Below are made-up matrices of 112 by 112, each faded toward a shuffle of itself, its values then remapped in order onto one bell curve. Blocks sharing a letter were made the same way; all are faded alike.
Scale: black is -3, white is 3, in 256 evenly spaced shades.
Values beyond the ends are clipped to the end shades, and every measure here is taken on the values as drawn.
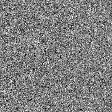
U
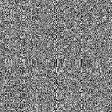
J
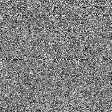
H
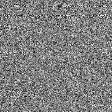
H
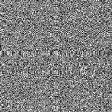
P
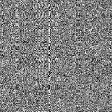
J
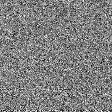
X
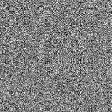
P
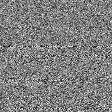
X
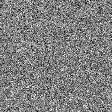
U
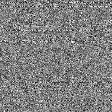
H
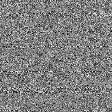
H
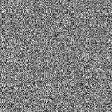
J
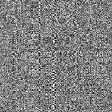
J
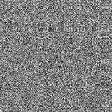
P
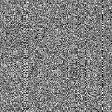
J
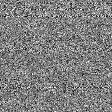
X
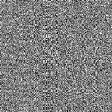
J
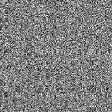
P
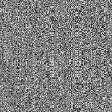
J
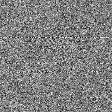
X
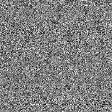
H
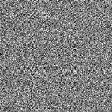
P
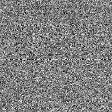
H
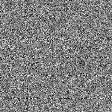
H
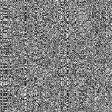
J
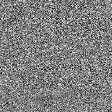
H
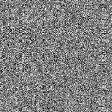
P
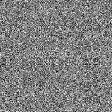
P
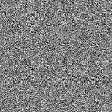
P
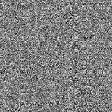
P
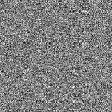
P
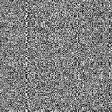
J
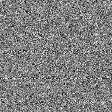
X
